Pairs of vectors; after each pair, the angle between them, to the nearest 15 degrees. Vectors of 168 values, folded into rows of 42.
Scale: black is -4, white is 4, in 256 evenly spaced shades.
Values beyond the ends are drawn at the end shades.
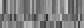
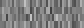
90 degrees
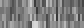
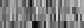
165 degrees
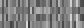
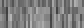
60 degrees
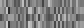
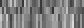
105 degrees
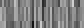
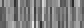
165 degrees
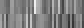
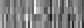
30 degrees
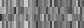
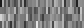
135 degrees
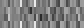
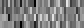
150 degrees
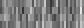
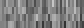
135 degrees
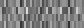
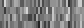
60 degrees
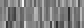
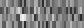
105 degrees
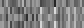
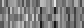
165 degrees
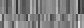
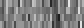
120 degrees
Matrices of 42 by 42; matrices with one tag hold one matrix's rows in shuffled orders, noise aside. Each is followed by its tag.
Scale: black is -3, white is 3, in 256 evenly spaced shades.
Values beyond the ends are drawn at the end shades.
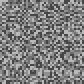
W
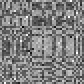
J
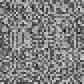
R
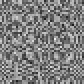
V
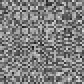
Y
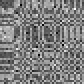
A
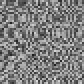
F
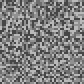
W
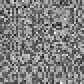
R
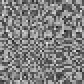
Y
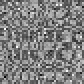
Y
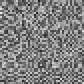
F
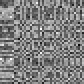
A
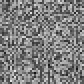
R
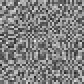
F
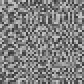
F
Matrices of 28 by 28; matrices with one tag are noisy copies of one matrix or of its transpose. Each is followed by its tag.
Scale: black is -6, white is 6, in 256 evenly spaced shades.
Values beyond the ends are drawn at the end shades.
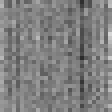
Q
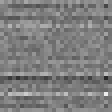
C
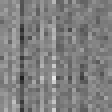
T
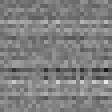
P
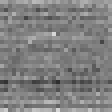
Q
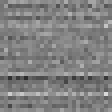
C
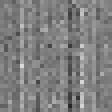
P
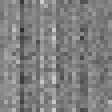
T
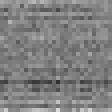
Q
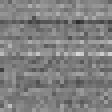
T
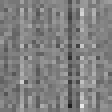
P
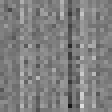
P
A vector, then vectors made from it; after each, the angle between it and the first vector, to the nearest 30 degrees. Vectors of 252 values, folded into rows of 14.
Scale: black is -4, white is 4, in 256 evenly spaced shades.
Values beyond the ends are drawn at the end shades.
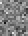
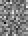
60 degrees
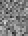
150 degrees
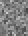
30 degrees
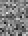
60 degrees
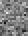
30 degrees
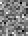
30 degrees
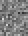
90 degrees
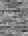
60 degrees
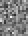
60 degrees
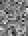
150 degrees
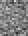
90 degrees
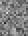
60 degrees
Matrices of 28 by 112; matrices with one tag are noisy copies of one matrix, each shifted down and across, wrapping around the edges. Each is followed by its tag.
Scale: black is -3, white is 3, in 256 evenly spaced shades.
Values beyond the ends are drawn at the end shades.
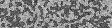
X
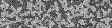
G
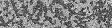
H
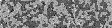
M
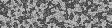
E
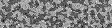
E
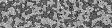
E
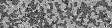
H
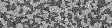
E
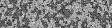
M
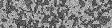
M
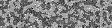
E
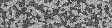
E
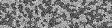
E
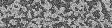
G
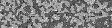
G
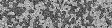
M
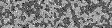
G
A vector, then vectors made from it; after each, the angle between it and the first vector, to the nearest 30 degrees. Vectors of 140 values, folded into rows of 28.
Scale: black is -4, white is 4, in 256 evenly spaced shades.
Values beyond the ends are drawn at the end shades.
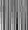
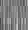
150 degrees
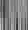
30 degrees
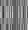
90 degrees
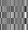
90 degrees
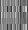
90 degrees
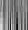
30 degrees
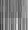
150 degrees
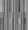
90 degrees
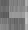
90 degrees
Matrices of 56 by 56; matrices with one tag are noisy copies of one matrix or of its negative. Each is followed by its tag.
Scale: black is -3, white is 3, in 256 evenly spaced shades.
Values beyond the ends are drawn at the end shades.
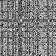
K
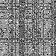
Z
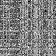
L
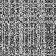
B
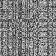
K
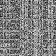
L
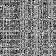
L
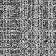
L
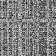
K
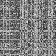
L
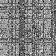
Z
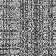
L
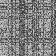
Z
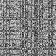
L
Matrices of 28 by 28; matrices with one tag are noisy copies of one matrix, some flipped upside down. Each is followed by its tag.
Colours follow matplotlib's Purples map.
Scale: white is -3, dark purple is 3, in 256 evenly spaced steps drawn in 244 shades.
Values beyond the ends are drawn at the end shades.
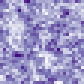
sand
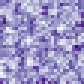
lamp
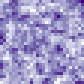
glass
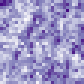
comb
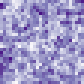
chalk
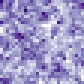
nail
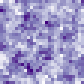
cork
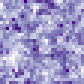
sand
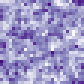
glass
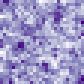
nail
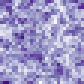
nail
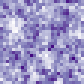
sand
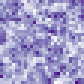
glass
